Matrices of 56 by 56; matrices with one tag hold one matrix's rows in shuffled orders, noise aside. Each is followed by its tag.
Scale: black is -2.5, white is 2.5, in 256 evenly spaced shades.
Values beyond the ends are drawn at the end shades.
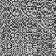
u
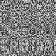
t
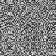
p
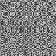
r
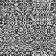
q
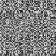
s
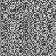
r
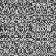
q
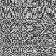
u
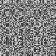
s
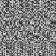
s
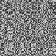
p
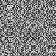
p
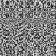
s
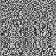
r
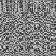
s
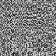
u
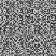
s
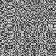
p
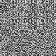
t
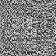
u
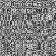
u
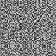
r
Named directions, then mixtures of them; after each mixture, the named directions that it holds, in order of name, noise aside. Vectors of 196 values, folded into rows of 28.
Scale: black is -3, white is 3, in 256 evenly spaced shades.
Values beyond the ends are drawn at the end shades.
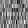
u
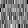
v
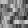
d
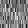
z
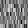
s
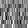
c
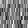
c.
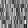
c, s, u.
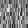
c, s.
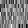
v, z.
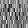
c, s, z.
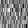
s, u, z.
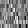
d, z.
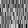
c, v, z.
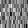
c, s, v.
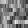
d.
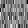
v.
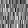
z.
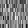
z.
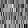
s, u, v.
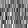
c, u.
